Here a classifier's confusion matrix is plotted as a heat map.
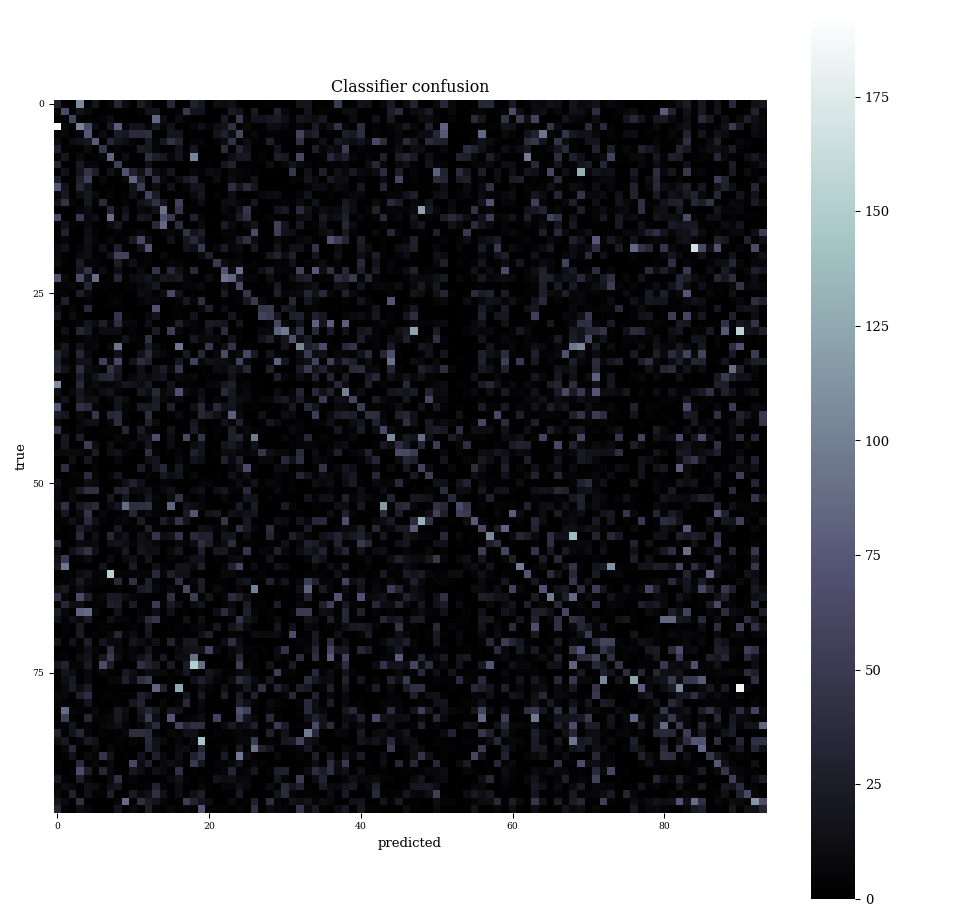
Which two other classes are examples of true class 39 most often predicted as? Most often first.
49, 35
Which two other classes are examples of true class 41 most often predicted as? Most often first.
23, 58
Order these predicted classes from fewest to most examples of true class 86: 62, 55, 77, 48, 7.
62, 7, 77, 48, 55
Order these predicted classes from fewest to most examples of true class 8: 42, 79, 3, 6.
6, 79, 3, 42
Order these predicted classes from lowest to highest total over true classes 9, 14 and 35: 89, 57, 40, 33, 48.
57, 40, 33, 89, 48
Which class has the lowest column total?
52
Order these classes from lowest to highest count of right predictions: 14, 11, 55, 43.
11, 43, 55, 14
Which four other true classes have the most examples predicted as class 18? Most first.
74, 7, 73, 54
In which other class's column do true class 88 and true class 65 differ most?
68
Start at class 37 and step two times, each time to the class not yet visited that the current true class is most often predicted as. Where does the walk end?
3
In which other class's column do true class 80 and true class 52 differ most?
1
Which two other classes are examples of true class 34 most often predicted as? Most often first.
44, 29
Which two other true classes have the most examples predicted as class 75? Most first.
54, 91
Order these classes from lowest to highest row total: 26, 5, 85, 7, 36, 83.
26, 36, 85, 83, 5, 7
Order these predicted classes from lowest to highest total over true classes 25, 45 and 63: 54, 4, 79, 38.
79, 54, 4, 38
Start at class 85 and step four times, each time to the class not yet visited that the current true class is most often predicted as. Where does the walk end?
82
